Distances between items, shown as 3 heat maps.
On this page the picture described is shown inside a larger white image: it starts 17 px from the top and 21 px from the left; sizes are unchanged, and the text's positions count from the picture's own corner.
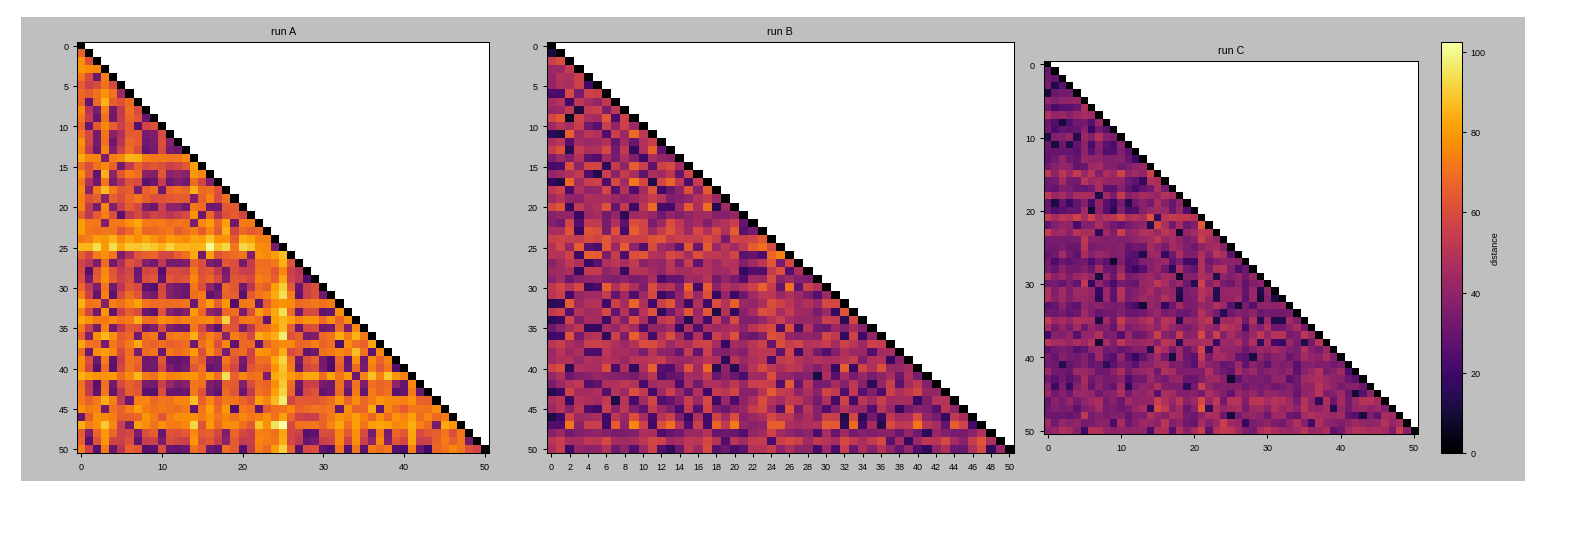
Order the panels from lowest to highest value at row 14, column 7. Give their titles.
run B, run C, run A
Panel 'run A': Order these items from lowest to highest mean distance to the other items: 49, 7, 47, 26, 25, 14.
49, 7, 26, 14, 47, 25
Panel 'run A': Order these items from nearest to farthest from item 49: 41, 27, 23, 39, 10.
10, 27, 39, 23, 41
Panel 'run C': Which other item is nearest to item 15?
21
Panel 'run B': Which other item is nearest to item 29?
41
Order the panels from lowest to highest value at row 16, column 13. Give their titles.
run C, run A, run B
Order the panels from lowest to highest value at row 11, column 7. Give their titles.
run C, run B, run A
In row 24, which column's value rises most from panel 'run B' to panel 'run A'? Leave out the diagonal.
39
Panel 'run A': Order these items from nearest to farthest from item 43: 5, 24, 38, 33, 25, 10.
33, 5, 10, 38, 24, 25
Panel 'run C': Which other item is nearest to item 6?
20
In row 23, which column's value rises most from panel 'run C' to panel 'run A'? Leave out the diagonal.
18
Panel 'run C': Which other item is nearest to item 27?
9
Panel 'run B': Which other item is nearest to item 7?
44
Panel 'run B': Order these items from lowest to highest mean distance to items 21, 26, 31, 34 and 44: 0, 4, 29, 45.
29, 0, 45, 4
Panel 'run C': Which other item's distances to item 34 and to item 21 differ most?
24
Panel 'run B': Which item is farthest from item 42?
26
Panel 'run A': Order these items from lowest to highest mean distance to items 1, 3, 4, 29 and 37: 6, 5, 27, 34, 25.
27, 5, 6, 34, 25
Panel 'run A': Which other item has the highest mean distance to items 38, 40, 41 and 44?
25
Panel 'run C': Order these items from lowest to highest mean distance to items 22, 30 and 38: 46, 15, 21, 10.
10, 46, 15, 21
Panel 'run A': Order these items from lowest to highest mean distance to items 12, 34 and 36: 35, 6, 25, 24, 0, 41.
35, 41, 6, 0, 24, 25
